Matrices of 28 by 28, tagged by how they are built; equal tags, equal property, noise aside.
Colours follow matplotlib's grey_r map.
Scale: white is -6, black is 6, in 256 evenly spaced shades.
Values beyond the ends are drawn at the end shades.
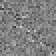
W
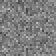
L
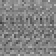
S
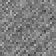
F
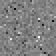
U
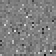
U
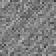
F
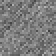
F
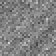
F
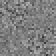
W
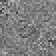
W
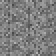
L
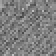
F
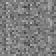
L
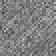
F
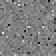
U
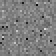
U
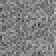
L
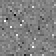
U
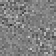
W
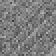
F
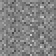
L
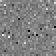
U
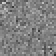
W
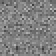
S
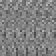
S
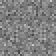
S
